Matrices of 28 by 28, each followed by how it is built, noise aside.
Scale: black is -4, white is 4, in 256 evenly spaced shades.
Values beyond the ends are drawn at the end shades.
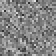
Toeplitz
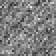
Hankel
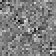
block diagonal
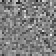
upper triangular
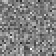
noise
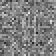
blocks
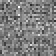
blocks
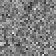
noise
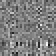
low rank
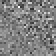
upper triangular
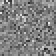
block diagonal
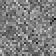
Toeplitz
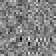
low rank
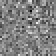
low rank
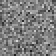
noise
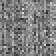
blocks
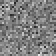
block diagonal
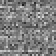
blocks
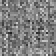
blocks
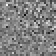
upper triangular
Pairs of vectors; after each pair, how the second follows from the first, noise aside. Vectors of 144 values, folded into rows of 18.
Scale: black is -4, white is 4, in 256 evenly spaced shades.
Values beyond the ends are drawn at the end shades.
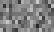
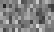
sign-scrambled.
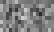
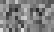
copied.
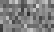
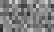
copied.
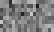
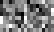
wrapped around, negated, scaled up.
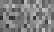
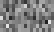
sign-scrambled.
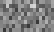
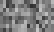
sign-scrambled.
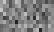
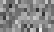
sign-scrambled.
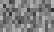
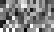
wrapped around, negated, scaled up.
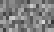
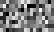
wrapped around, negated, scaled up.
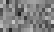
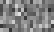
sign-scrambled.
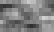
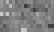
reversed, partly zeroed.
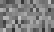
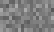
wrapped around, negated, shrunk.
